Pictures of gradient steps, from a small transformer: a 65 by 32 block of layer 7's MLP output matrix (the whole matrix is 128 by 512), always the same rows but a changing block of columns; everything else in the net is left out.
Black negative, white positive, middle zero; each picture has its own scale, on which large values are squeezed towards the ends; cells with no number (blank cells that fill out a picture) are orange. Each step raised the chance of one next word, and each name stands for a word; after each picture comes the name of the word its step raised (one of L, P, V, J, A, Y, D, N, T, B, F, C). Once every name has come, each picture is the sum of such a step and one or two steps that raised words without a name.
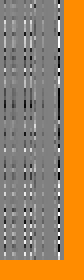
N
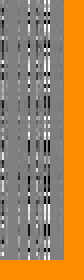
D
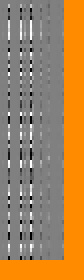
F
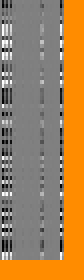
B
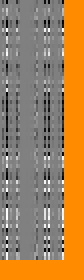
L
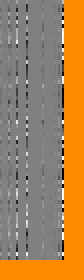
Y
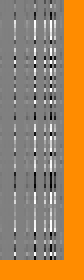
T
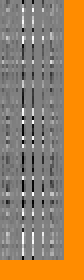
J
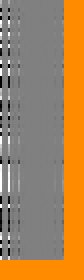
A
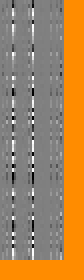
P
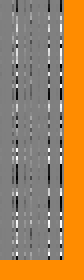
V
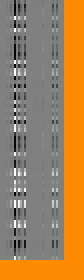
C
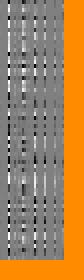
A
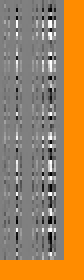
F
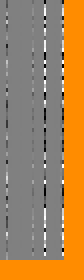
L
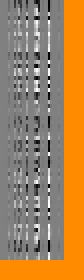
C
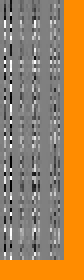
T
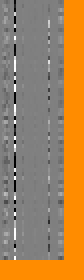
J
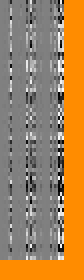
D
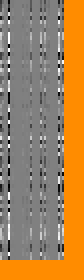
Y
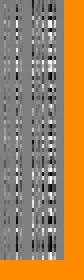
C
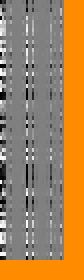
V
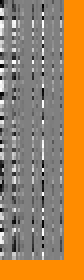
P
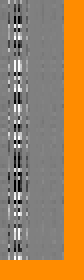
D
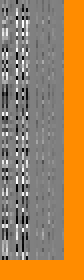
F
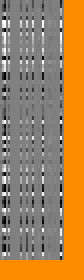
J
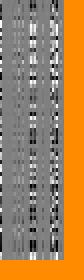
B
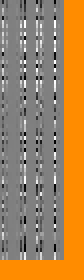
B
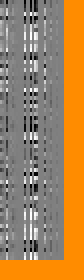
L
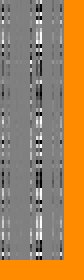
Y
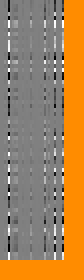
N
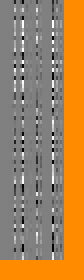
J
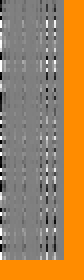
N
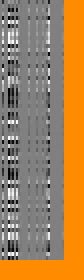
Y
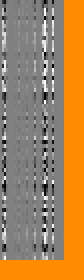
B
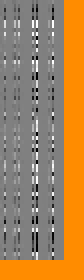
F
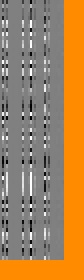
A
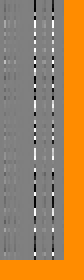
V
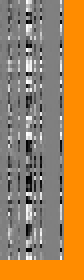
D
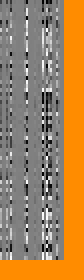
L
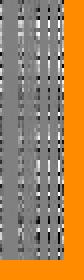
F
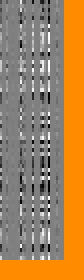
D
